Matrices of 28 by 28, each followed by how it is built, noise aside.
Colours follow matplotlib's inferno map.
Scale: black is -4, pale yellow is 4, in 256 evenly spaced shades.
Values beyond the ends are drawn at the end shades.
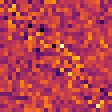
banded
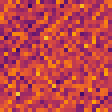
Hankel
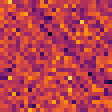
Toeplitz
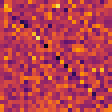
diagonal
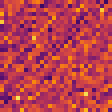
Hankel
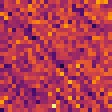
Toeplitz
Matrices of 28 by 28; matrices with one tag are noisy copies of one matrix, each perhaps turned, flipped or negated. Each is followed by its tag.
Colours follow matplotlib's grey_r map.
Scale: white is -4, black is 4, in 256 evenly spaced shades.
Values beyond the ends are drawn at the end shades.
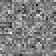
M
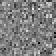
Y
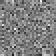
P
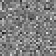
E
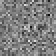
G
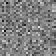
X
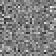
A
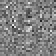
G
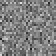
X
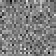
X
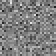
E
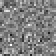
Y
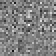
G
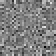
P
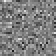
M
